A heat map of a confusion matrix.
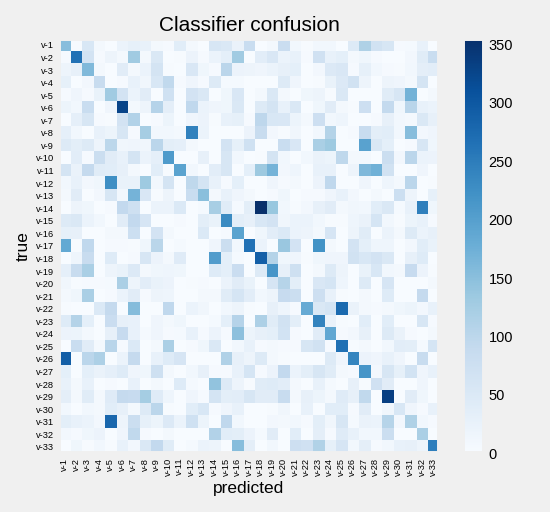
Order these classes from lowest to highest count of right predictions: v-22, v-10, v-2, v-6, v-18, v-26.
v-22, v-10, v-26, v-2, v-18, v-6
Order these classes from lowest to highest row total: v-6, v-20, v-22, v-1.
v-20, v-1, v-22, v-6
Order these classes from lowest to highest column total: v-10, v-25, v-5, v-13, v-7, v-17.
v-13, v-17, v-10, v-25, v-5, v-7
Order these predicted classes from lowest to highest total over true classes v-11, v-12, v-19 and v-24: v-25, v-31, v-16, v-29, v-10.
v-25, v-10, v-29, v-31, v-16
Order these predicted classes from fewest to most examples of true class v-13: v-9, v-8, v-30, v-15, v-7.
v-9, v-15, v-8, v-30, v-7
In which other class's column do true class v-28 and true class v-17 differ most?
v-23
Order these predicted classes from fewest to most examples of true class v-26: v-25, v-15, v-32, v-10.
v-25, v-10, v-32, v-15
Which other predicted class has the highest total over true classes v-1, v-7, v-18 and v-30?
v-14
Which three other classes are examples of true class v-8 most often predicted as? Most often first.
v-12, v-31, v-24
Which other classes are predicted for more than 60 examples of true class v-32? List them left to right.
v-7, v-14, v-29
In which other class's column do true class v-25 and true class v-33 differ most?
v-16
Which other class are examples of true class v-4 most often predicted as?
v-10
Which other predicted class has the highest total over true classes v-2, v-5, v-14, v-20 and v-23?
v-18
